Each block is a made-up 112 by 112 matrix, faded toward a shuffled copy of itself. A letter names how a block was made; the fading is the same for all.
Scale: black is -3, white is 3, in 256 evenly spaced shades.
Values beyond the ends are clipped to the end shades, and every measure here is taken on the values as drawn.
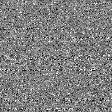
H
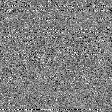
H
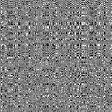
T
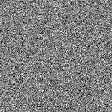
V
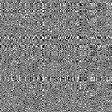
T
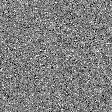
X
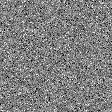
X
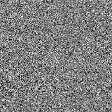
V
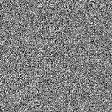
V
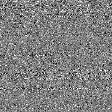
H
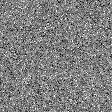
X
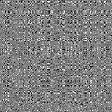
T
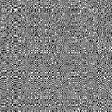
T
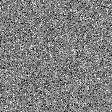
X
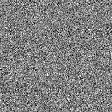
V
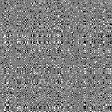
T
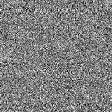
V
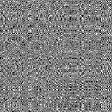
T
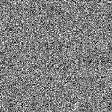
V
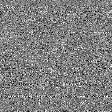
H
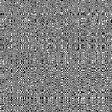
T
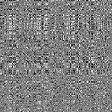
T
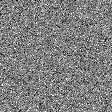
X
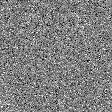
X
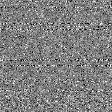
H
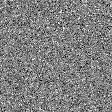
X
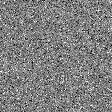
X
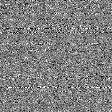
H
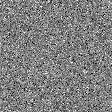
X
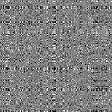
T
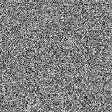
V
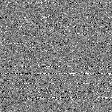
H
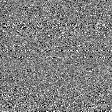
H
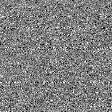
H
